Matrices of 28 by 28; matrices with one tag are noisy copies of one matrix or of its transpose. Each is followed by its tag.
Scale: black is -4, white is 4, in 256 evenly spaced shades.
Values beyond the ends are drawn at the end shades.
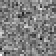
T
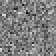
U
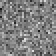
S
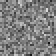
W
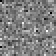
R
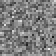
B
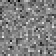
S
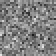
T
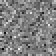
B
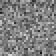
S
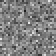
R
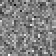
S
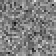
T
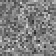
T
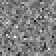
B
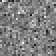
S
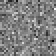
S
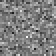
R
